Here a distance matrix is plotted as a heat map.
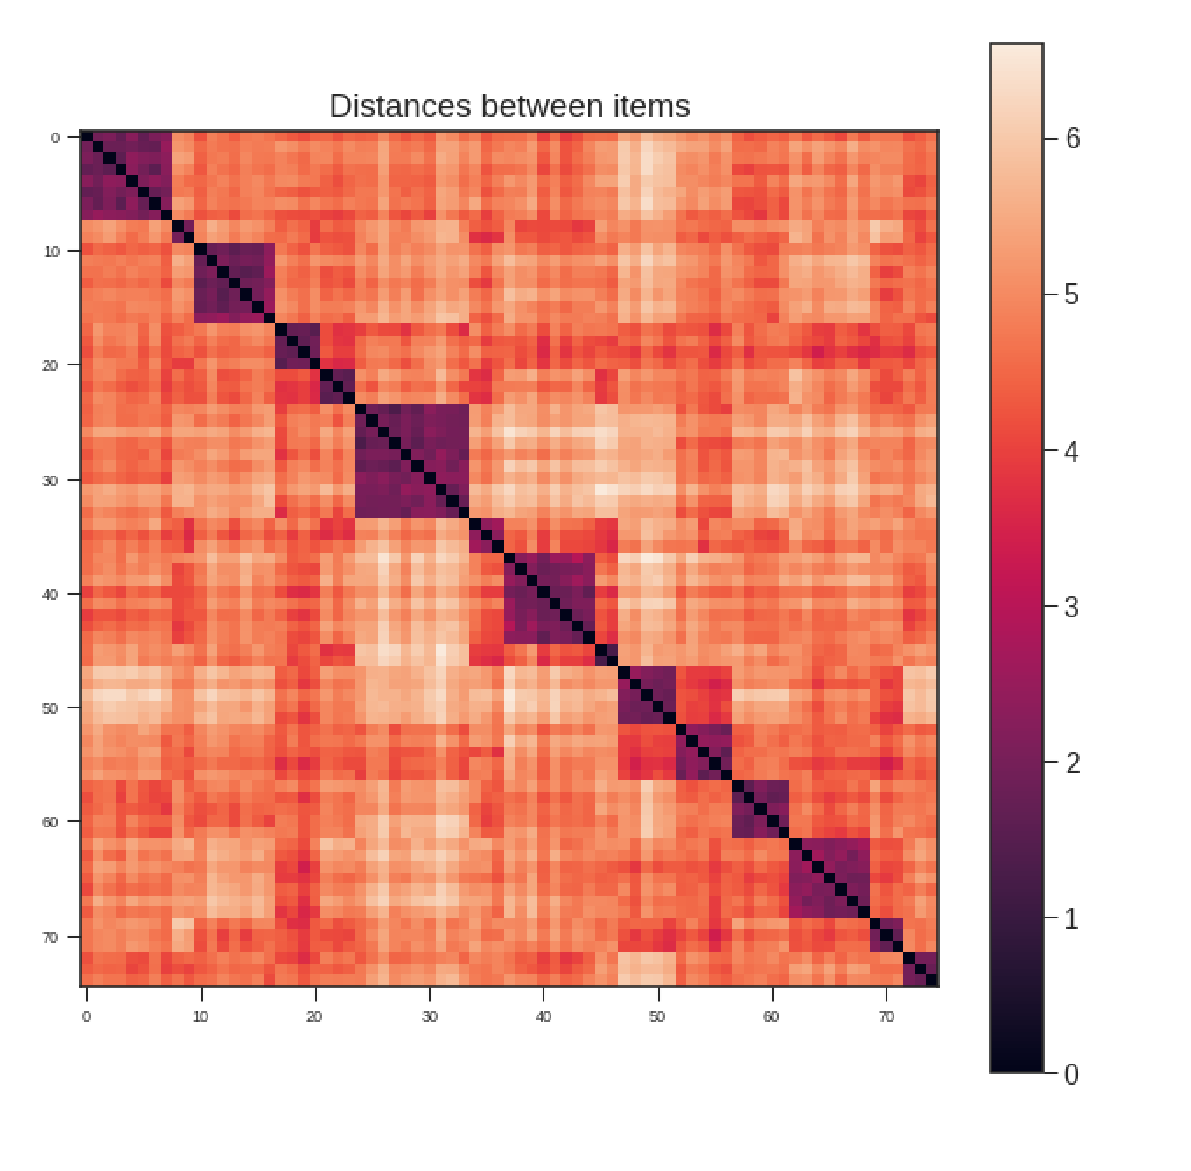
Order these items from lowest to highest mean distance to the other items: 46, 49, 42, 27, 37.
42, 27, 46, 37, 49
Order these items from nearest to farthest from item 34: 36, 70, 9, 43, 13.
36, 9, 13, 43, 70
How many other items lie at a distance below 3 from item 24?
9
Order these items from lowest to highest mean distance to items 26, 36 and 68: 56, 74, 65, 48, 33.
65, 33, 56, 48, 74
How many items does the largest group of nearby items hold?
10
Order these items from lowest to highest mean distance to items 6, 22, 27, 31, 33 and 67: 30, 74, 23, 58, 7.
30, 7, 23, 58, 74
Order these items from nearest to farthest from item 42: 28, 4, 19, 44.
44, 19, 4, 28
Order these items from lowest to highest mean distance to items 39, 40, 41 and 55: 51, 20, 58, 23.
20, 58, 23, 51
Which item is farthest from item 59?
49
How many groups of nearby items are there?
15
